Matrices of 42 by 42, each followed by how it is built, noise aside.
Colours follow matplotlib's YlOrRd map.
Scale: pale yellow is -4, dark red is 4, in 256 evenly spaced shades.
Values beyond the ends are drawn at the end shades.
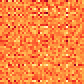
low rank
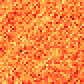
Hankel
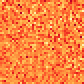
upper triangular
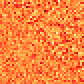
upper triangular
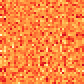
low rank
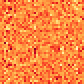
low rank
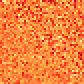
upper triangular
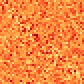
banded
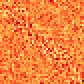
banded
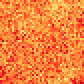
smooth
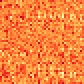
low rank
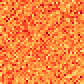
Hankel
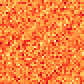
Hankel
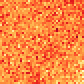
smooth
